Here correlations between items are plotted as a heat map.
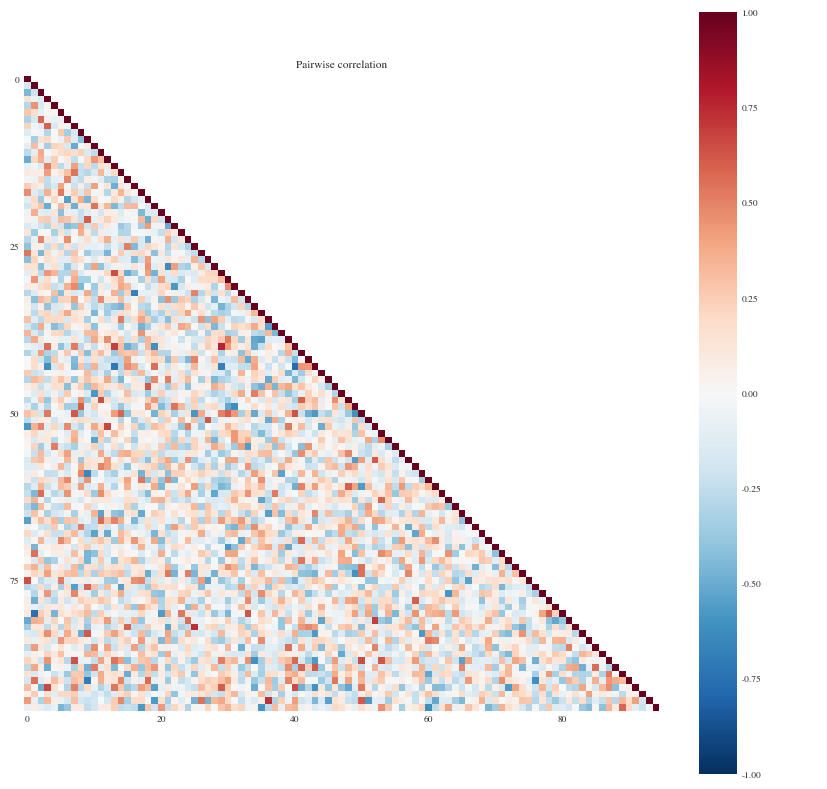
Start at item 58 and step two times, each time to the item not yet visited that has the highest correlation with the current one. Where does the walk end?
80
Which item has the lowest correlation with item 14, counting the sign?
76
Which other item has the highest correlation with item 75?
0
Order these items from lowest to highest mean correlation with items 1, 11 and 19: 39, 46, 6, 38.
38, 6, 46, 39
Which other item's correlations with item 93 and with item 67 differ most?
50
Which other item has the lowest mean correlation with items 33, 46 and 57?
34
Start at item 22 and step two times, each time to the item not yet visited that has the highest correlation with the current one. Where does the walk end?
8
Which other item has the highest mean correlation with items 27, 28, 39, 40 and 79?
18
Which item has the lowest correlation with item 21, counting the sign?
28
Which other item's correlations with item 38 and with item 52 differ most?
81
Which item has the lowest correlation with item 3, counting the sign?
43
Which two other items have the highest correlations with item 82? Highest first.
25, 15
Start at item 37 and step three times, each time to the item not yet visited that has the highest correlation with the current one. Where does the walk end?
6
